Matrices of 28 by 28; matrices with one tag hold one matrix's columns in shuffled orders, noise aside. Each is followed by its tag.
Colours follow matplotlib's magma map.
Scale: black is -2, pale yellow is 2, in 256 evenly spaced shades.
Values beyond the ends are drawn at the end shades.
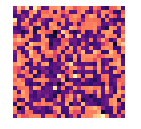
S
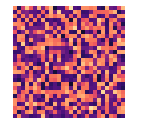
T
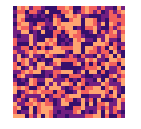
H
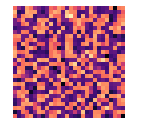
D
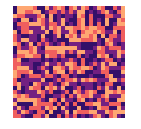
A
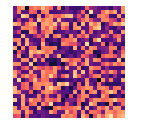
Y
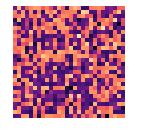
S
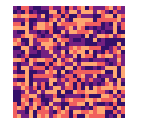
Y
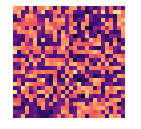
H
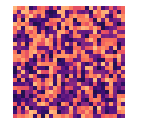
S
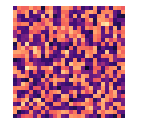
A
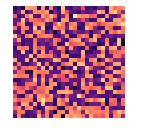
Y
